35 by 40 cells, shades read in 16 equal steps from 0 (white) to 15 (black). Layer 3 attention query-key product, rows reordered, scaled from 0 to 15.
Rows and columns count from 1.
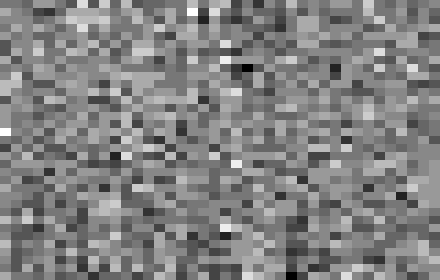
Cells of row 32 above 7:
20
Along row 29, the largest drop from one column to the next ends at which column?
21
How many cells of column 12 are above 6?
22
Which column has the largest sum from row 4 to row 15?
23
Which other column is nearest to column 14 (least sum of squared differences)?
2
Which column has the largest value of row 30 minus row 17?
1
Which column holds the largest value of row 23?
28
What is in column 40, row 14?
8
